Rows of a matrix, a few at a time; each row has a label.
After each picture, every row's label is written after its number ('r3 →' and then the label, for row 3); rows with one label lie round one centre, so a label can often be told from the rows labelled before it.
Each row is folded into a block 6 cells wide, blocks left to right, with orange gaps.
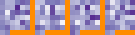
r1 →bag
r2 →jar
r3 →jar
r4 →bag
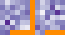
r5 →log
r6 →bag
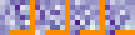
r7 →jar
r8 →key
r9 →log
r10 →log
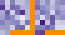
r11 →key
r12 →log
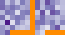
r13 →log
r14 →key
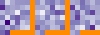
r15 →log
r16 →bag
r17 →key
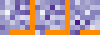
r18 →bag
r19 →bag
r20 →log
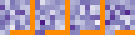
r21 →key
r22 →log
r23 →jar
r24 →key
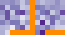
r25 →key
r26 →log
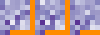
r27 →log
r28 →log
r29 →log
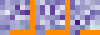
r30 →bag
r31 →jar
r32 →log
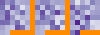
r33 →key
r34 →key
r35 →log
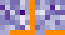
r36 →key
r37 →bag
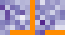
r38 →key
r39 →log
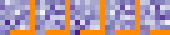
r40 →log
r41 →bag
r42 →log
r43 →bag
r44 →jar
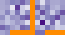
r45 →jar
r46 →log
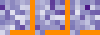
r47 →key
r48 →bag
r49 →bag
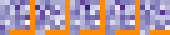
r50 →jar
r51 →key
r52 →jar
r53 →jar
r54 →key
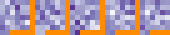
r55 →jar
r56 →key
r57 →log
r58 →bag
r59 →bag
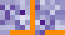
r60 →key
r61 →log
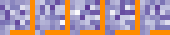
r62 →key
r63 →jar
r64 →bag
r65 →bag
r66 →jar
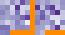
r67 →jar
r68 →key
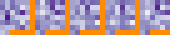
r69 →key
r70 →bag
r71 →jar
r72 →jar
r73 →bag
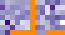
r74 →log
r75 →jar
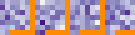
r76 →key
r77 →log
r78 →jar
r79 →key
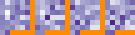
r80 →bag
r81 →bag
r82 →log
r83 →log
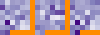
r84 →log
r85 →bag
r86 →log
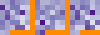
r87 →key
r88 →log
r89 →key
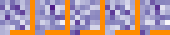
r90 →key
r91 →jar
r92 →log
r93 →key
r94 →jar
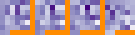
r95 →jar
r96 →jar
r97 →jar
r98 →key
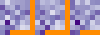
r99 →log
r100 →log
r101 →log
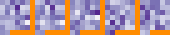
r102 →jar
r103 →jar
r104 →bag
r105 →log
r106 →key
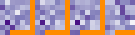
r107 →log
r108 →log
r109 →log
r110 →jar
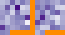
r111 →jar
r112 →key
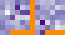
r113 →bag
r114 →log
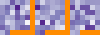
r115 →jar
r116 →log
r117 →key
